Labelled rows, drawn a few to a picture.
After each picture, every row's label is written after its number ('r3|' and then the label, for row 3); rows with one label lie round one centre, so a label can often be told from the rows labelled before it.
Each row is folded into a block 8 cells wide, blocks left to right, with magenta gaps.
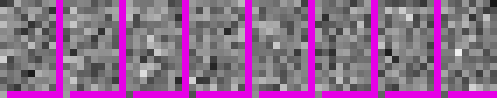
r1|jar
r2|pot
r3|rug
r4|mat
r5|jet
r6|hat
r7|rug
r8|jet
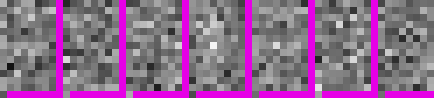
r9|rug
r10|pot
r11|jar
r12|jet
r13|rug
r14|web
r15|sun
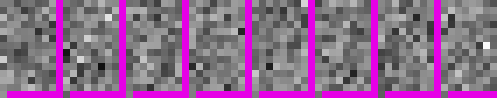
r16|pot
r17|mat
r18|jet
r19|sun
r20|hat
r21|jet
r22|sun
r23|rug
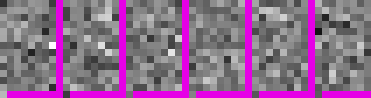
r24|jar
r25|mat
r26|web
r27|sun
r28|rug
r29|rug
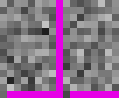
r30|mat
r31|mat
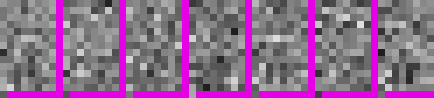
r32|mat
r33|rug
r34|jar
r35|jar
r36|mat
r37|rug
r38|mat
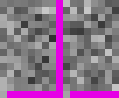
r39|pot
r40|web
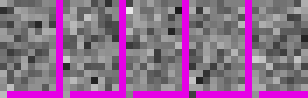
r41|hat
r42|pot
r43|jar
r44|mat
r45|pot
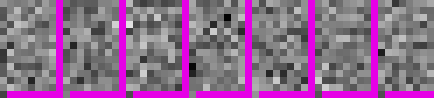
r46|mat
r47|mat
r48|rug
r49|sun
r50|pot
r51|mat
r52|mat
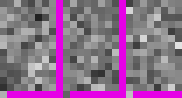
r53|sun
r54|jet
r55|jar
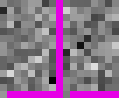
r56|web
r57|sun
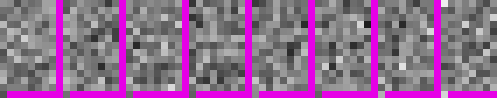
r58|mat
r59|pot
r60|mat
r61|mat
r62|hat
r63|hat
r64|hat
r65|web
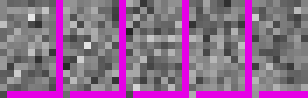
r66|rug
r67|jet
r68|mat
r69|hat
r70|pot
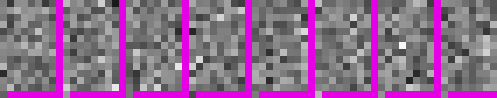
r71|rug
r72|web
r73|sun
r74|rug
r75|hat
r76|web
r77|jet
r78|mat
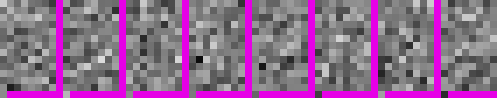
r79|web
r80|web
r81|hat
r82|jet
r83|rug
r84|mat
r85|sun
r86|rug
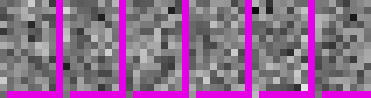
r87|rug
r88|sun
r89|jet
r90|web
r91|web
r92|sun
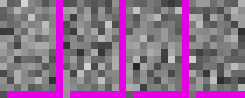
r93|rug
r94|hat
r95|rug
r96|pot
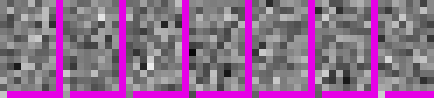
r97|hat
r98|web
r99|hat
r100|mat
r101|mat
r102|mat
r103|pot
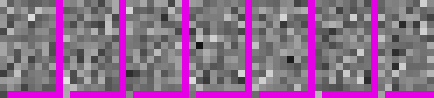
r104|rug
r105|hat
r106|sun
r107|mat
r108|rug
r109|web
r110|hat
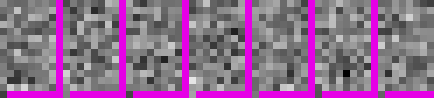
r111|mat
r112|hat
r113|rug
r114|pot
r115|jet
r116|mat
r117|rug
